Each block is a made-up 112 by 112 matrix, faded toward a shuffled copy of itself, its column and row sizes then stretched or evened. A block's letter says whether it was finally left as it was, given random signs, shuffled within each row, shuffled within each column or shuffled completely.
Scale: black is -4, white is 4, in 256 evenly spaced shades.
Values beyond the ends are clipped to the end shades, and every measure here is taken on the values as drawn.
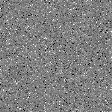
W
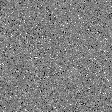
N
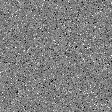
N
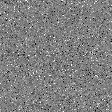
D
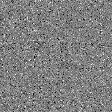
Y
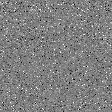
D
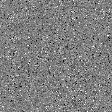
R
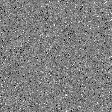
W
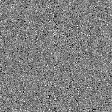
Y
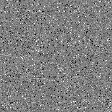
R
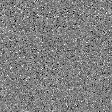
R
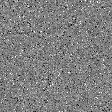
D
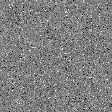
W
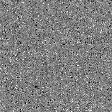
Y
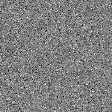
W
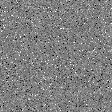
D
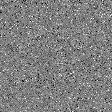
D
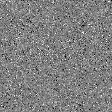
R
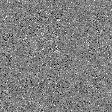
R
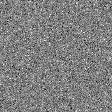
N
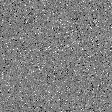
N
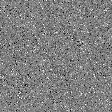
D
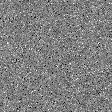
N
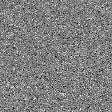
Y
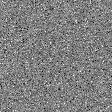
N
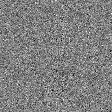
W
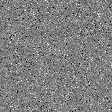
N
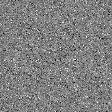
R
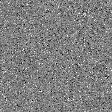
D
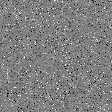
D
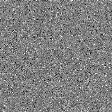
R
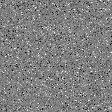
D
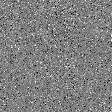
W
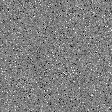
N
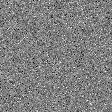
N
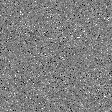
N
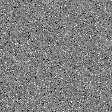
W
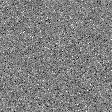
N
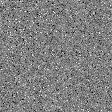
N
